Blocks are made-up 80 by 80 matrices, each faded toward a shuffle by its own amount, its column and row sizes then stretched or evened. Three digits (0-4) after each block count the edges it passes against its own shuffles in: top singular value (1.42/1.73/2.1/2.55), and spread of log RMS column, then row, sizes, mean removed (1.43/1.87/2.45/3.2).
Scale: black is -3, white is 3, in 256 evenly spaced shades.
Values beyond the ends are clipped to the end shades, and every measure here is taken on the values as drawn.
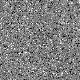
0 0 1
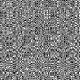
4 2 1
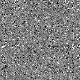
0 2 1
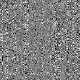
2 3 1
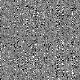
1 3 1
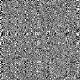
3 3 2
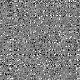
3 1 3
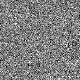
0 2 1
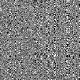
3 3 0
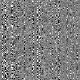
3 4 0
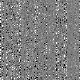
0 4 1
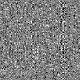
3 2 1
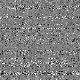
0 1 4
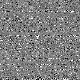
1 0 3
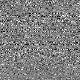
0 0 4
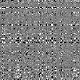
3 3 4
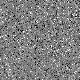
0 1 0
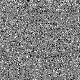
0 0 1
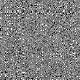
2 2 1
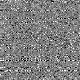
3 0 3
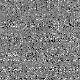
0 1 3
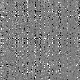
3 4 2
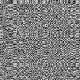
4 0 1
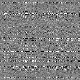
3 2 4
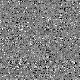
1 1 2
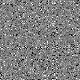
2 1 2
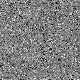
0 0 1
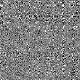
2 3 2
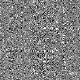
2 3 1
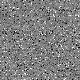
1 1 1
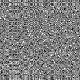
4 0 0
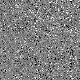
0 2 1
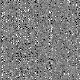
1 3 1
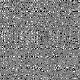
3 1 3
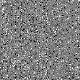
2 2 0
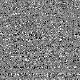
0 1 3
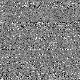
0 0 3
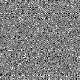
3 0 2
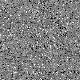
0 0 1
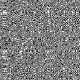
3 0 2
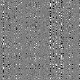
2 4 2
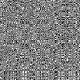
4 2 0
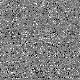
0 1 3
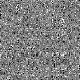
2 2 0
